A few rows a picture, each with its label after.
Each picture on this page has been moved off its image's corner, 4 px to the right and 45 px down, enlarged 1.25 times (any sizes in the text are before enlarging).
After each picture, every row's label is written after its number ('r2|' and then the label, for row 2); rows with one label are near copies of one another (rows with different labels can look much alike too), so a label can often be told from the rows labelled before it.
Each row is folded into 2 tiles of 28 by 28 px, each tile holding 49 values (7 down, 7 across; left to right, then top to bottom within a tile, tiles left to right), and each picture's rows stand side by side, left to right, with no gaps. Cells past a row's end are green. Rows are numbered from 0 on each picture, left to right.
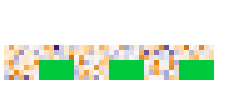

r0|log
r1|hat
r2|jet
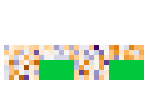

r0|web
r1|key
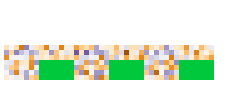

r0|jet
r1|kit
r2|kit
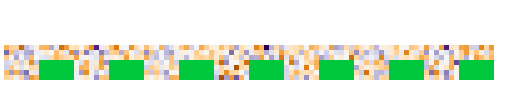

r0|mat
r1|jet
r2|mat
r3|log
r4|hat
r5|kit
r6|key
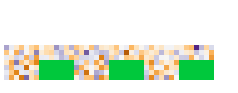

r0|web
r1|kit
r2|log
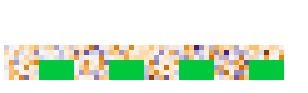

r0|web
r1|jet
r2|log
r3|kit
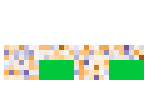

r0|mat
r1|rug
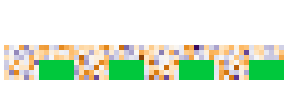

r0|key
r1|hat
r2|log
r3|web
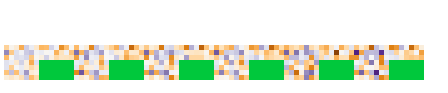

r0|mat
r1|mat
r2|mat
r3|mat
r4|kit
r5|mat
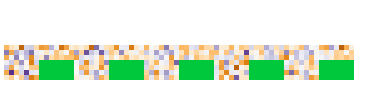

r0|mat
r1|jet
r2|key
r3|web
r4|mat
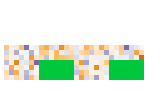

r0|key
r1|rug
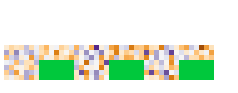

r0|kit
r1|key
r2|mat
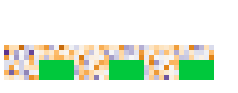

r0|mat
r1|hat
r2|hat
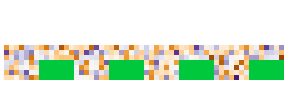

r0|mat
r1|jet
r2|rug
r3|hat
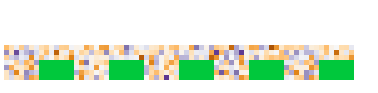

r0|kit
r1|rug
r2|hat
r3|mat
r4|kit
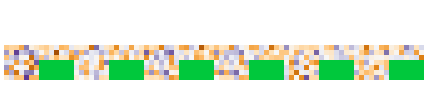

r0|kit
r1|jet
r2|mat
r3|mat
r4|web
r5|rug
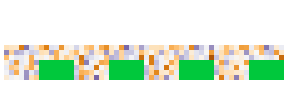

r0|jet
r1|hat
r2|hat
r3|rug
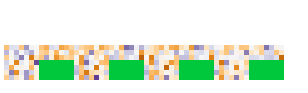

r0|key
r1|hat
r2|hat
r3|rug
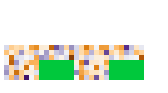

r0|hat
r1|rug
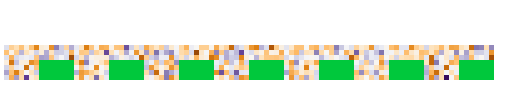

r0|hat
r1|rug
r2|kit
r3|mat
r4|rug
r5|mat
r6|hat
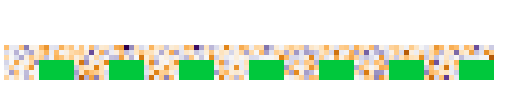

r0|key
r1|log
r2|log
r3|rug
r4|kit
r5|kit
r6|rug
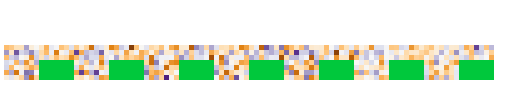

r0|kit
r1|mat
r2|hat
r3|hat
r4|kit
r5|mat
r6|log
